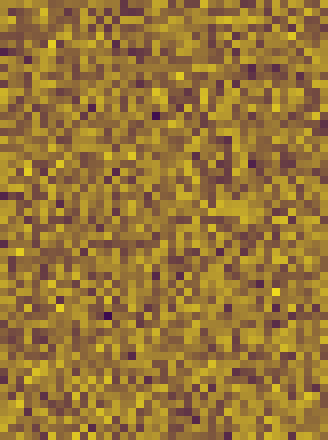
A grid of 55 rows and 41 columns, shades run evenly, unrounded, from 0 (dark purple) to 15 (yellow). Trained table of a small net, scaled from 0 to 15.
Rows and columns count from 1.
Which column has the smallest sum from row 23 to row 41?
5
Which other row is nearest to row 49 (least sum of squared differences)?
13
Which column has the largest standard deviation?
35
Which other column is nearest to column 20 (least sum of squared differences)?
38
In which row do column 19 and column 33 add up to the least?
48
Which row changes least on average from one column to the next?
9
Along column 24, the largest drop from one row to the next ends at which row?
15
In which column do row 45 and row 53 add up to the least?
25
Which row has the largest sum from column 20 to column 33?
3
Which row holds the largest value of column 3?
32
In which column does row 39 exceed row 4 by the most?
37
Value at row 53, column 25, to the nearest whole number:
2
